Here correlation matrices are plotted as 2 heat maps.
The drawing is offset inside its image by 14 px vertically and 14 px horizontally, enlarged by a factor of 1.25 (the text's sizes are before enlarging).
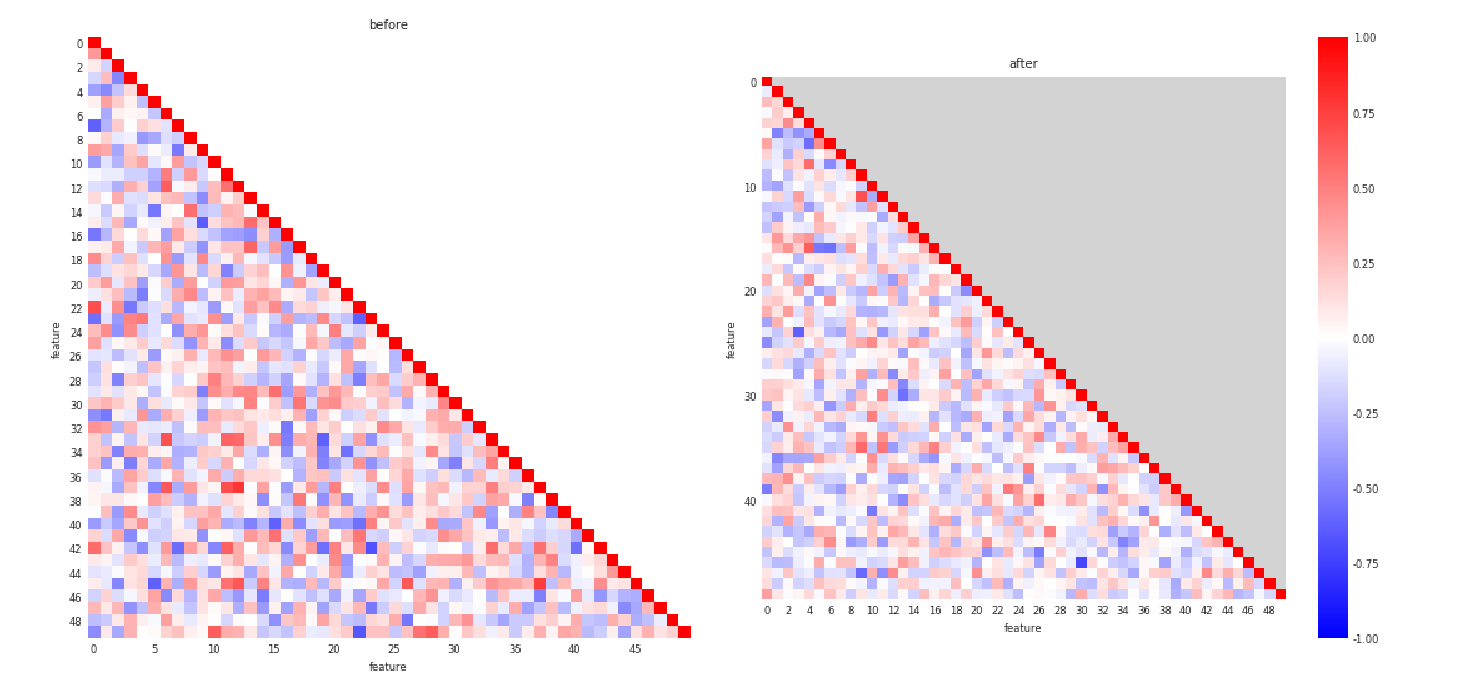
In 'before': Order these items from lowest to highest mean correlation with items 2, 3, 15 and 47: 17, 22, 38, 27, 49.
49, 27, 38, 22, 17
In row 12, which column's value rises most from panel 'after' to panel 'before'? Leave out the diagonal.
33
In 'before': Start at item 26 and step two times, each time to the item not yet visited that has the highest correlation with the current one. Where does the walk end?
37
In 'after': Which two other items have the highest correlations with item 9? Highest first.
11, 35
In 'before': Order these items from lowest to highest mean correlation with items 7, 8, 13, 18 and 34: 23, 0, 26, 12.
23, 0, 26, 12
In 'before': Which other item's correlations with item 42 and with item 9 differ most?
40
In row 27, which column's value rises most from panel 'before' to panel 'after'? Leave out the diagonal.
43
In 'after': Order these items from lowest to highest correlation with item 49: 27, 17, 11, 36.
36, 27, 11, 17
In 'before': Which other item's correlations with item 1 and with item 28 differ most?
31
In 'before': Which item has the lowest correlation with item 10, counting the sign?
42
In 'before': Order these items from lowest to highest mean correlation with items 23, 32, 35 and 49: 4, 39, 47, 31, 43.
47, 43, 31, 4, 39
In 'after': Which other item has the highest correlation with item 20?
47
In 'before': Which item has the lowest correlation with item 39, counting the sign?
38
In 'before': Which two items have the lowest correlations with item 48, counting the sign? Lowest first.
26, 15
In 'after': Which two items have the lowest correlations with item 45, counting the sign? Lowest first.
26, 21
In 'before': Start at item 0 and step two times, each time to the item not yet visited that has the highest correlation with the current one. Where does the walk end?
41
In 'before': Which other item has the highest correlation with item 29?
15
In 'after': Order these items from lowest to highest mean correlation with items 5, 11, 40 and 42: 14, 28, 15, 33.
15, 33, 14, 28
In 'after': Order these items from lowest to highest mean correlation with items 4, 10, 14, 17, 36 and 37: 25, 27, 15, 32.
27, 15, 32, 25
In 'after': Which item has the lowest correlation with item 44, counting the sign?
34
